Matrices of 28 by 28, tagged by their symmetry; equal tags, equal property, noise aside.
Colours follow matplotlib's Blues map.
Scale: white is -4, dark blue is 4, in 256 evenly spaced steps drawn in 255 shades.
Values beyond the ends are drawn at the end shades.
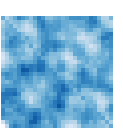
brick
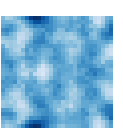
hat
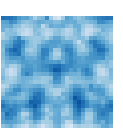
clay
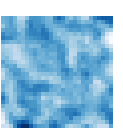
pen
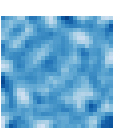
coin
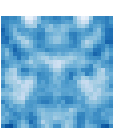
clay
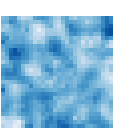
pen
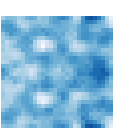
hat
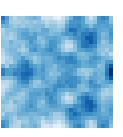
hat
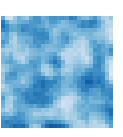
pen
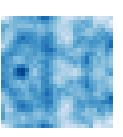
hat
